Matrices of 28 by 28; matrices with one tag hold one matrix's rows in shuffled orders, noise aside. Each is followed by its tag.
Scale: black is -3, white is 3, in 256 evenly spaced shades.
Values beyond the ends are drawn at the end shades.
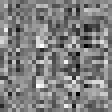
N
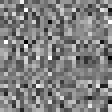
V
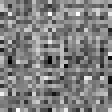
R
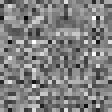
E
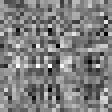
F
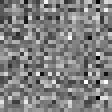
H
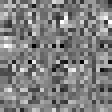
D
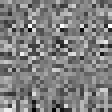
D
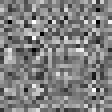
E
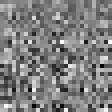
D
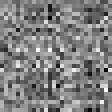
F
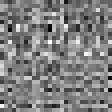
R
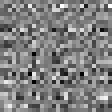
D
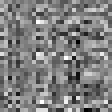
N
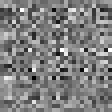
D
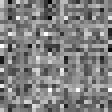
R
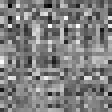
R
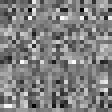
D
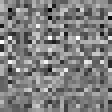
R
